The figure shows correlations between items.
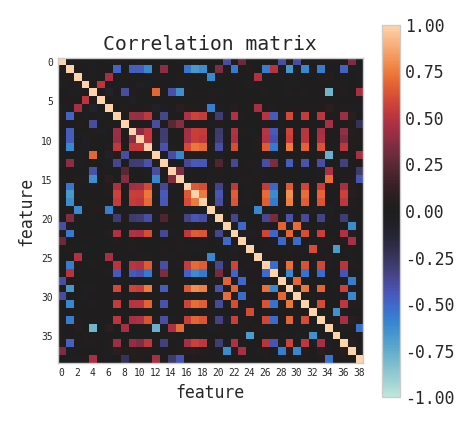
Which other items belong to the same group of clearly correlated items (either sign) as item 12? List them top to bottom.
4, 8, 14, 15, 34, 38
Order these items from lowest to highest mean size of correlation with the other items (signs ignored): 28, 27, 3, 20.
3, 28, 20, 27
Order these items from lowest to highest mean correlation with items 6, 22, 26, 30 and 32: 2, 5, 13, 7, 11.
13, 5, 2, 7, 11
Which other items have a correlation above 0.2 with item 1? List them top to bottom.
13, 20, 27
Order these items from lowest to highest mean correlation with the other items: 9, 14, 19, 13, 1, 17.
1, 13, 19, 14, 9, 17
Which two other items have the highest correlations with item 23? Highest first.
37, 0
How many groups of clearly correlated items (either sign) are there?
6
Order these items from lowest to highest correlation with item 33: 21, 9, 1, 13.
1, 13, 21, 9
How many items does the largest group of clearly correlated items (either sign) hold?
17
